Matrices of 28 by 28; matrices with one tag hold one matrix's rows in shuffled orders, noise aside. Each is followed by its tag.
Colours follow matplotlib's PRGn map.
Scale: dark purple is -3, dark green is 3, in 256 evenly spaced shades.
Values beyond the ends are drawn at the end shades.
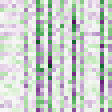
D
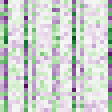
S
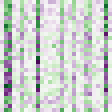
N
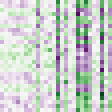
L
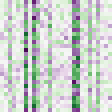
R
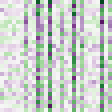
D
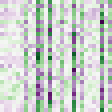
D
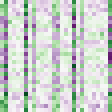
S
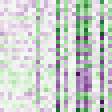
L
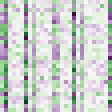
S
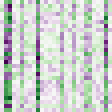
N
